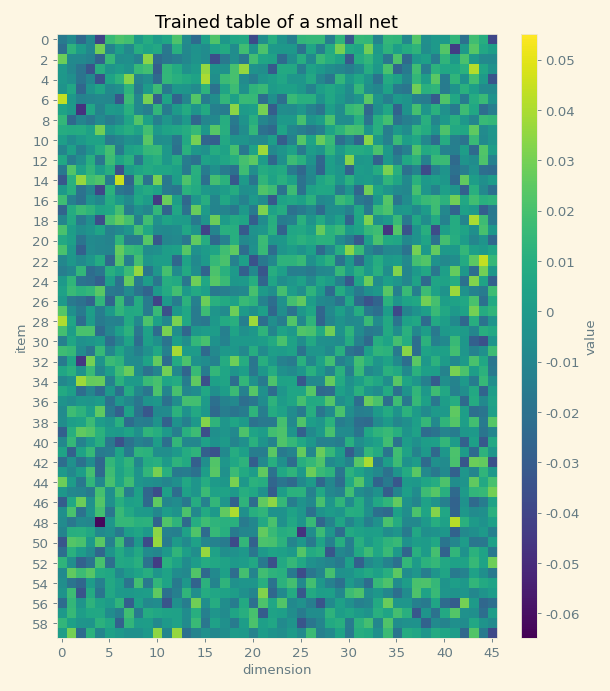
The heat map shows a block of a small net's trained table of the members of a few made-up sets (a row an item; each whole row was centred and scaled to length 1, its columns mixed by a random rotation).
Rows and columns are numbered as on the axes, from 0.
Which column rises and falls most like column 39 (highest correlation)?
15
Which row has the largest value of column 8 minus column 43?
23
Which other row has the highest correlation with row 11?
55
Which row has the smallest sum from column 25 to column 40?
13
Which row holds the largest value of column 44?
22
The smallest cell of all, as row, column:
48, 4
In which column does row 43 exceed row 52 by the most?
10
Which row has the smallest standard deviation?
5
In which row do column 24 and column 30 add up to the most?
12
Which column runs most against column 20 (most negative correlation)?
6
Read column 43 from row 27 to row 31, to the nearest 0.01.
0.03 0.01 -0.01 -0.03 -0.01
